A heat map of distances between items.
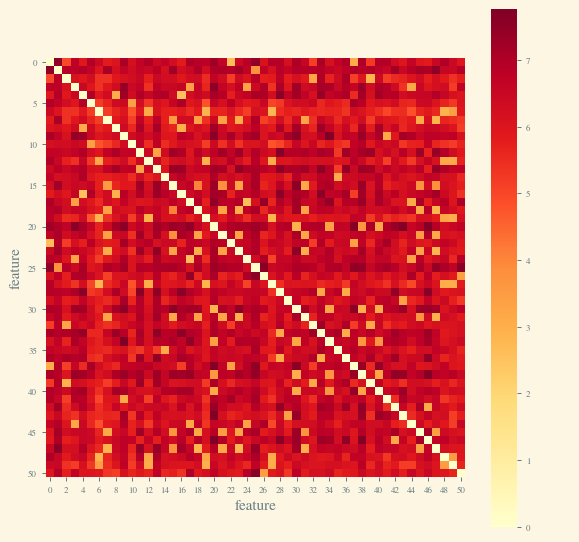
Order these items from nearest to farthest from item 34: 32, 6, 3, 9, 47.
6, 32, 47, 3, 9
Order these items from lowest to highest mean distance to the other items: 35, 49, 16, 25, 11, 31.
49, 31, 35, 16, 11, 25
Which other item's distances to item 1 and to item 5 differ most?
10
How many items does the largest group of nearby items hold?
8
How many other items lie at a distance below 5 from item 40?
4
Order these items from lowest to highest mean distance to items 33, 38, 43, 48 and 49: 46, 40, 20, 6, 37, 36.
6, 36, 40, 20, 37, 46
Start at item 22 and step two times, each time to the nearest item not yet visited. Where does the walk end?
37
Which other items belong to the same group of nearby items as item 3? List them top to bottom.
17, 24, 44
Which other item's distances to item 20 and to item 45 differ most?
30
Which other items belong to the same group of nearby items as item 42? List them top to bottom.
46
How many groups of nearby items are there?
16
